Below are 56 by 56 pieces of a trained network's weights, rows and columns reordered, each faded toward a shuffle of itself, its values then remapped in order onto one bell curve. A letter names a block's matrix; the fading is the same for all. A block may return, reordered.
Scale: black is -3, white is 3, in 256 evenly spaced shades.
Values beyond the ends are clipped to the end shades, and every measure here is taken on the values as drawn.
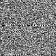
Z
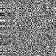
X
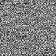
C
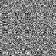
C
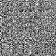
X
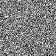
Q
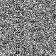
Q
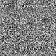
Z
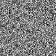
Q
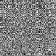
X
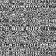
C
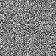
X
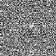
X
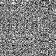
Z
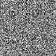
Q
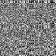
C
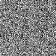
Z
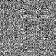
Z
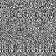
C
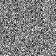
Q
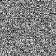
Z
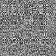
X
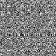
X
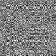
X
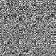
X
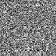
Z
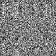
Q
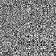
Q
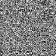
Z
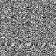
C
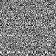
X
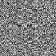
C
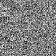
Z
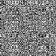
X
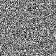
Q
